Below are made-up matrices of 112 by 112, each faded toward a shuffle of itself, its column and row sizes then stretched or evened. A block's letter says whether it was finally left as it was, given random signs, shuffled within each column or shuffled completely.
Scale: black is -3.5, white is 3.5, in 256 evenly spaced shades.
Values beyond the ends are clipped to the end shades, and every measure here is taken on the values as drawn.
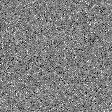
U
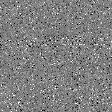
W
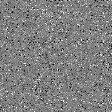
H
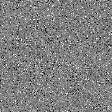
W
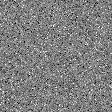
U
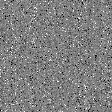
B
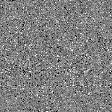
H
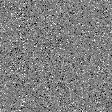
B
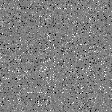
H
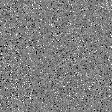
W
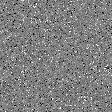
U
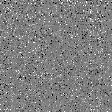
H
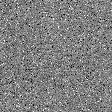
U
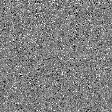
W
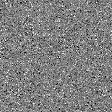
H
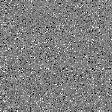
H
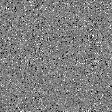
W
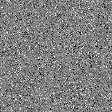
W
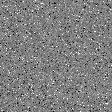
U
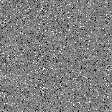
B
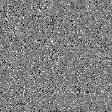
H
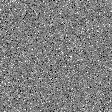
U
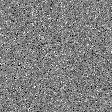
U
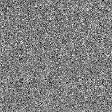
H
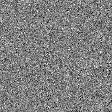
B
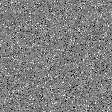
U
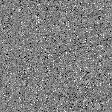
B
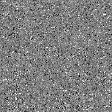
W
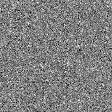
B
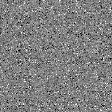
H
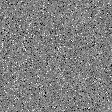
U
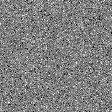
B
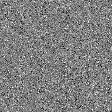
B
